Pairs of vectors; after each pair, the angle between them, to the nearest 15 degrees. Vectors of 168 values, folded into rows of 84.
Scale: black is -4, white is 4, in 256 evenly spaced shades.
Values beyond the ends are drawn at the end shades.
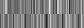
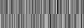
135 degrees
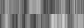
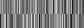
90 degrees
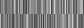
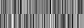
135 degrees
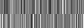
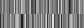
90 degrees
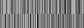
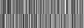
150 degrees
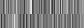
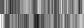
75 degrees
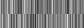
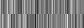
30 degrees
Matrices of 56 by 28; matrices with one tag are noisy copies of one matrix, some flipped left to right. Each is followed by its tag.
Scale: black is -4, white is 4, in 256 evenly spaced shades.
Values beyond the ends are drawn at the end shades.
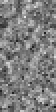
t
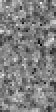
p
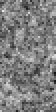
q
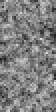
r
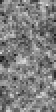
r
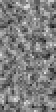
t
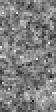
q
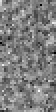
p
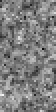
q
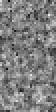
p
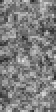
r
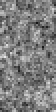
q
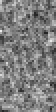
p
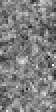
r
